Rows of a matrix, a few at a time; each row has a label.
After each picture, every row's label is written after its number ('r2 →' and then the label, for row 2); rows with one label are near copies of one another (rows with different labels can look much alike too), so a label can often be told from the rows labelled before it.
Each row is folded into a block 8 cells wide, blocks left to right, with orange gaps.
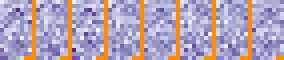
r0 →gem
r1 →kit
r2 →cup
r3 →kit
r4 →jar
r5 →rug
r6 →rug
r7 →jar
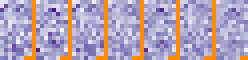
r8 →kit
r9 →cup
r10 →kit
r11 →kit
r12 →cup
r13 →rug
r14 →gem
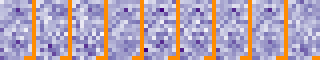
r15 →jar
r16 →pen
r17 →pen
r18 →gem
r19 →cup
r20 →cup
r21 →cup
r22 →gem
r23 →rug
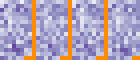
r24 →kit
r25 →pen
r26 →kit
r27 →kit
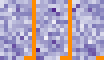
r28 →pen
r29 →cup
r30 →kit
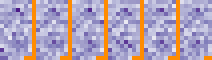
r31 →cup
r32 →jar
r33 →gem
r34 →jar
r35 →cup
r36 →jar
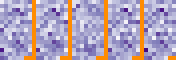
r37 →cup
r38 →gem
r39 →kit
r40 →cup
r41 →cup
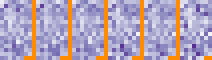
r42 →kit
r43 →kit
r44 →kit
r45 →pen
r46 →pen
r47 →pen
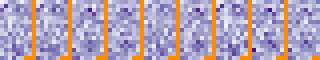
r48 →kit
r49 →kit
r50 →gem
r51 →jar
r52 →rug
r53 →gem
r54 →kit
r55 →cup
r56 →cup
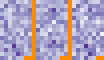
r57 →pen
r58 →jar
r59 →pen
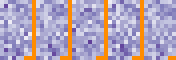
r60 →rug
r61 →pen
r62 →jar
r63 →rug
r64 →pen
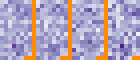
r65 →pen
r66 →kit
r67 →cup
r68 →pen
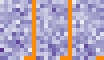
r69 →cup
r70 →pen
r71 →rug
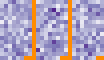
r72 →rug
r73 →gem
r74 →pen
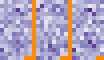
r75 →cup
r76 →kit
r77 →cup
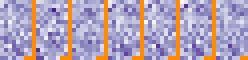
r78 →rug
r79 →cup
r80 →jar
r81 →kit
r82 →rug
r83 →kit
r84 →pen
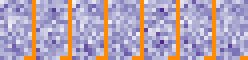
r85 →kit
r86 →jar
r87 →kit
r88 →rug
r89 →jar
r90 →rug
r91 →kit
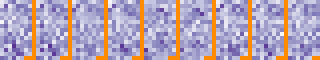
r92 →rug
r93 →rug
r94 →kit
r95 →kit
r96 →cup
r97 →jar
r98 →kit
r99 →pen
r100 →pen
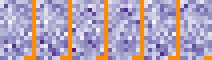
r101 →rug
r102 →rug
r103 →cup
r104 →gem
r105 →pen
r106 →kit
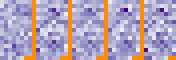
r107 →pen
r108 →jar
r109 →jar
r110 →gem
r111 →cup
